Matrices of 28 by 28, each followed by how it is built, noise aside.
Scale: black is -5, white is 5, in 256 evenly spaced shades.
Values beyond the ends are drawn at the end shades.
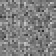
repeating rows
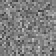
noise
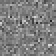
uneven rows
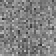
blocks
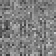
blocks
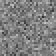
noise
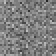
repeating rows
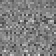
uneven rows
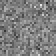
noise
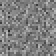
repeating rows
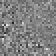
lower triangular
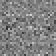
uneven rows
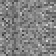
repeating rows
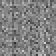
repeating rows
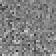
lower triangular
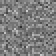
repeating rows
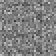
repeating rows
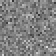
noise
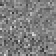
lower triangular
